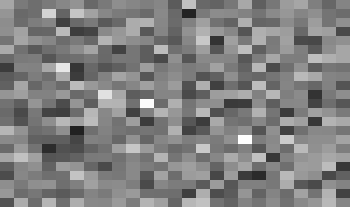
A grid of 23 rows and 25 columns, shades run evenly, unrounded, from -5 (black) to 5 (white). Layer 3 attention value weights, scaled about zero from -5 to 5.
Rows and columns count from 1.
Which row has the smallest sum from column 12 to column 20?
22
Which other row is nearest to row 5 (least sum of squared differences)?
10
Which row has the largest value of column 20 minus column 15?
11
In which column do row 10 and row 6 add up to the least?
16
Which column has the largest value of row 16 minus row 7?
18
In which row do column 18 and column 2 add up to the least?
12
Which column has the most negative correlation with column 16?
15
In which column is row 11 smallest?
23
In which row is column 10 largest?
17
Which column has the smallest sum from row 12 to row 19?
4
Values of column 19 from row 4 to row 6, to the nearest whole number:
2 2 -1
